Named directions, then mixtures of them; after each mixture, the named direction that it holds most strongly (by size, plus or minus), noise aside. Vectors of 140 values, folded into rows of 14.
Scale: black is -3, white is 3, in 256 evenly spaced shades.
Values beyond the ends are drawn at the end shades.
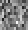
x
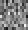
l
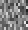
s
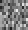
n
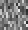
s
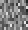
s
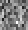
x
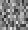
n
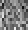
x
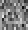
x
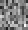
l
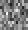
s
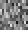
s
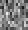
s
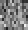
l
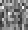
x
